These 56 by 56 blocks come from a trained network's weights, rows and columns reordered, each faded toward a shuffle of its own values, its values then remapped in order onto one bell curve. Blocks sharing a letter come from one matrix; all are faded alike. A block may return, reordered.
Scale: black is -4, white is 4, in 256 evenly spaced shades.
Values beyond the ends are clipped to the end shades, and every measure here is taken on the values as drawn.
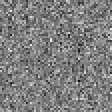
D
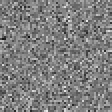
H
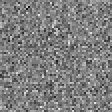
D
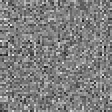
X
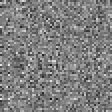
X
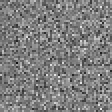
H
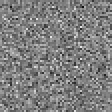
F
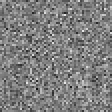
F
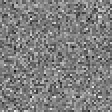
D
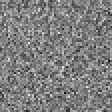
D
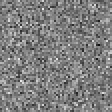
H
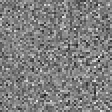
F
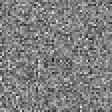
H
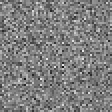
H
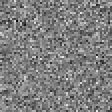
H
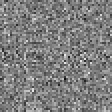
X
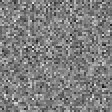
X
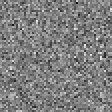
F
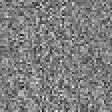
F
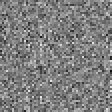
F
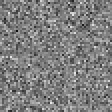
D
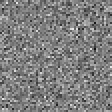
D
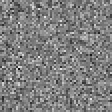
H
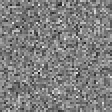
F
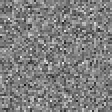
F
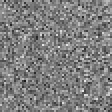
D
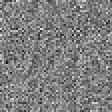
X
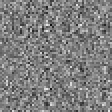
X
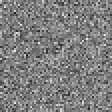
D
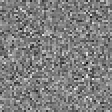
H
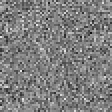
X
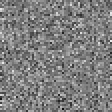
F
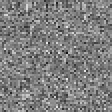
X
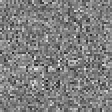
X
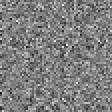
X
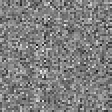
F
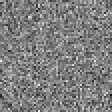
D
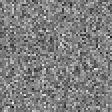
H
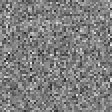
F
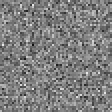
X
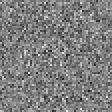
H
